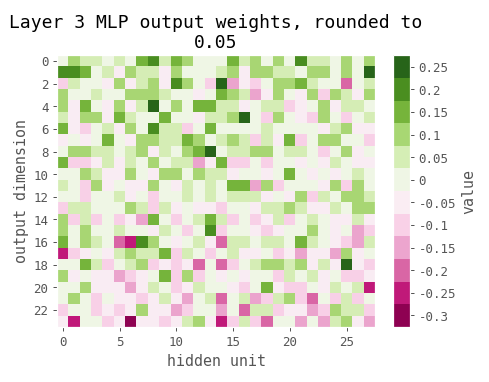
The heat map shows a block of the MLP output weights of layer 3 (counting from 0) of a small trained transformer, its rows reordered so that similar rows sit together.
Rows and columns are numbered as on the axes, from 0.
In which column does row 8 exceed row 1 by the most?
13
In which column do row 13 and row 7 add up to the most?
20
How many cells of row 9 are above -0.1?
22
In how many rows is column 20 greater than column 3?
9
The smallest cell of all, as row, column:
23, 6
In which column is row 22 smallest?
16
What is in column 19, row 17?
-0.1
